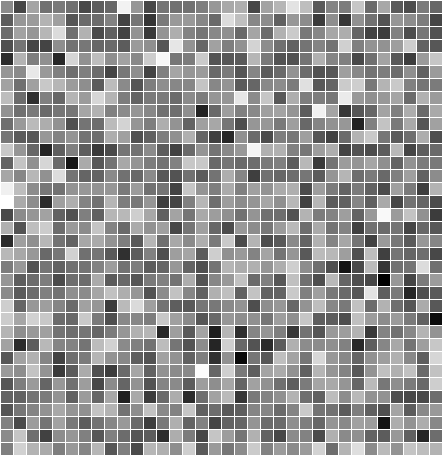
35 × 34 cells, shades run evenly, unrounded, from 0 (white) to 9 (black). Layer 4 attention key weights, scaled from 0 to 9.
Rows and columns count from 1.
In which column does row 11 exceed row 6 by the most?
3
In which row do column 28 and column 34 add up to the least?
35
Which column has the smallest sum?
18
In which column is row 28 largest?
19
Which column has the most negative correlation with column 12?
23
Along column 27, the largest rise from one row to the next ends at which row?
9
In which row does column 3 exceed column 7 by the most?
8
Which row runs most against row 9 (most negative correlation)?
7
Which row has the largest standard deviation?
5
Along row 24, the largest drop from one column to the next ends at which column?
10
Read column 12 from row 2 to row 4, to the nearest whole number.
7 7 4
